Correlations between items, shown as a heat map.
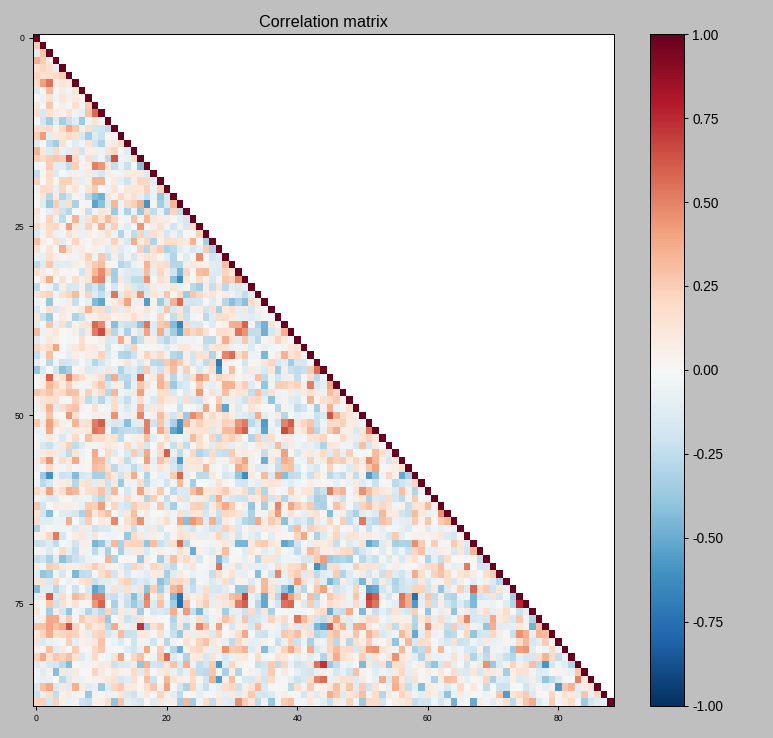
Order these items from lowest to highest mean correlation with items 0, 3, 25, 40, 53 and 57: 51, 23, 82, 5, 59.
59, 23, 82, 5, 51
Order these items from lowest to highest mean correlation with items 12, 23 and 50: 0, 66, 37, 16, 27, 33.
33, 37, 66, 0, 27, 16
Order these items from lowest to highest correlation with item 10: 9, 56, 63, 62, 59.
59, 63, 56, 62, 9
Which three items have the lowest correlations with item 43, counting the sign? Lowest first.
28, 70, 78
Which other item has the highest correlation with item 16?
78
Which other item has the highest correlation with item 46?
42
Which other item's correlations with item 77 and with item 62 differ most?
63
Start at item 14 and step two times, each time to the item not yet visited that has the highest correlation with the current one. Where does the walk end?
22
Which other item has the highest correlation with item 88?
31
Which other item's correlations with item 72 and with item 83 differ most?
44
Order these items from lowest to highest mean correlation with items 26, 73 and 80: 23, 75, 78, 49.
23, 75, 78, 49
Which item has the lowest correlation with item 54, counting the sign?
83
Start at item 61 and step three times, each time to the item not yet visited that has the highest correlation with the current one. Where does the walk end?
66
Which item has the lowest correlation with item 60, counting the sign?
76
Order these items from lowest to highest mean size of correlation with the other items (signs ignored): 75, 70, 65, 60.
65, 70, 60, 75
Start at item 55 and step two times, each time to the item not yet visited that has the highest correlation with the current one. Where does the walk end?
82
